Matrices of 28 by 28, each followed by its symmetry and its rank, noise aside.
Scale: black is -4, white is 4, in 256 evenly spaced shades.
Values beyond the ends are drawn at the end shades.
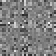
antisymmetric, rank four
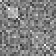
symmetric, rank four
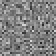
no symmetry, rank six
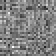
no symmetry, rank six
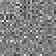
no symmetry, rank six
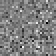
antisymmetric, rank six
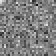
no symmetry, rank six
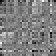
symmetric, rank three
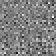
antisymmetric, rank six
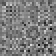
symmetric, rank four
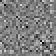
symmetric, rank six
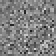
symmetric, rank six
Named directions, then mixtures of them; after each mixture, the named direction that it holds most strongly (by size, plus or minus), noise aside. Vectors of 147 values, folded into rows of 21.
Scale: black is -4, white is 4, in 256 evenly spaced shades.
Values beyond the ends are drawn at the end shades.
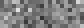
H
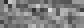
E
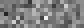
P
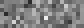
P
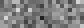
H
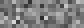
P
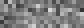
E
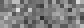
H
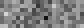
P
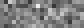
E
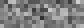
E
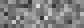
P
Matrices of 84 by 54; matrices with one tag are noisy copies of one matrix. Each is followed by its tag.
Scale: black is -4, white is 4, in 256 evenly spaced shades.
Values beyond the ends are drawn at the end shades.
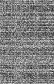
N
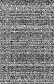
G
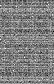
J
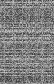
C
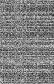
N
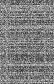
G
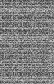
J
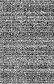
N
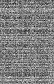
J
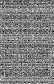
J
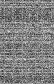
C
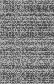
N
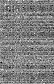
N
